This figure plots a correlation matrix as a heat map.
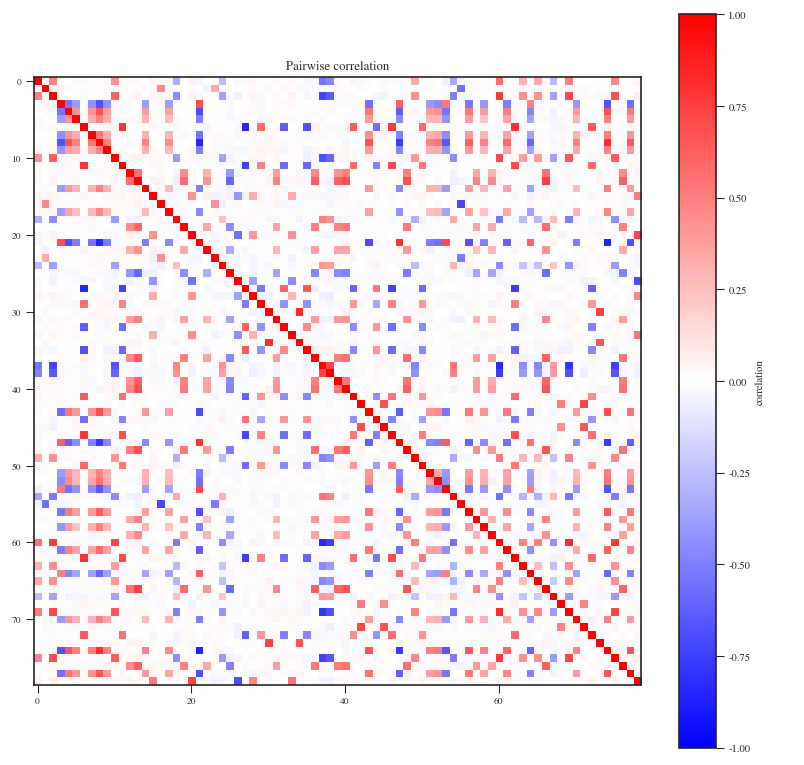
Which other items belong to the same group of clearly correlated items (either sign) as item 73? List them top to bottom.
30, 34
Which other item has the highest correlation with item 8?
74
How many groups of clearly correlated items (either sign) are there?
8
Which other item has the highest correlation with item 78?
20
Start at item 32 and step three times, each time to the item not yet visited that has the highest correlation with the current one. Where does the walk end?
44
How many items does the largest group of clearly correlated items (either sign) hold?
21
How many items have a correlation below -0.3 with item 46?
4
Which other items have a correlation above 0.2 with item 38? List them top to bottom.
18, 24, 37, 54, 67
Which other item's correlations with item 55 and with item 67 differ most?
16
